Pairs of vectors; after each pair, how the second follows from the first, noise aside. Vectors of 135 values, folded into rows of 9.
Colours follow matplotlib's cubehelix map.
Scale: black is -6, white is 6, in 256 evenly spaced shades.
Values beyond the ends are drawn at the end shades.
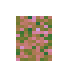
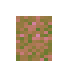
wrapped around, shrunk.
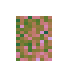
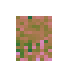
partly zeroed.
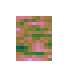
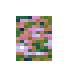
negated, scaled up.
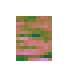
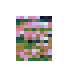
reversed, scaled up.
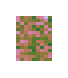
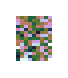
reversed, scaled up.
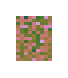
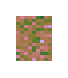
partly zeroed.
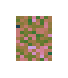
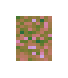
partly zeroed.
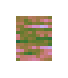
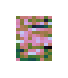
negated, scaled up.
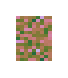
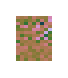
wrapped around, negated, partly zeroed.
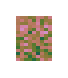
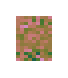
partly zeroed.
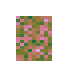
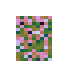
wrapped around, scaled up.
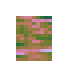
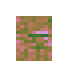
wrapped around, negated, partly zeroed.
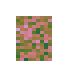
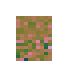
partly zeroed.
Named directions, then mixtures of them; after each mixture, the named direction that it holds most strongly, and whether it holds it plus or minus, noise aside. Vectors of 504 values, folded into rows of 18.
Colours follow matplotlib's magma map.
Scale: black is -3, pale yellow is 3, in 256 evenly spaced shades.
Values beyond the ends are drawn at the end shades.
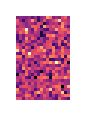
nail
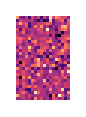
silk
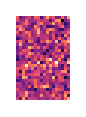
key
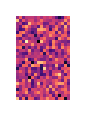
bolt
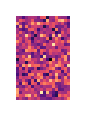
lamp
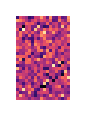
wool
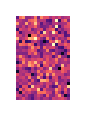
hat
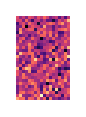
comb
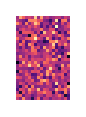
hat, plus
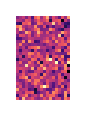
key, plus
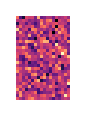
hat, minus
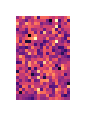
hat, plus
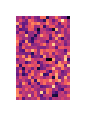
lamp, plus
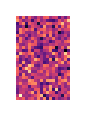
comb, plus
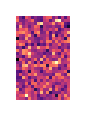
key, plus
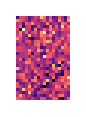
wool, plus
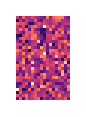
bolt, minus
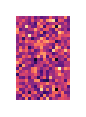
comb, minus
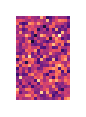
lamp, plus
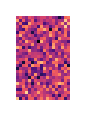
bolt, plus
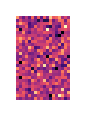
silk, plus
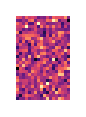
comb, minus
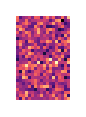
key, plus
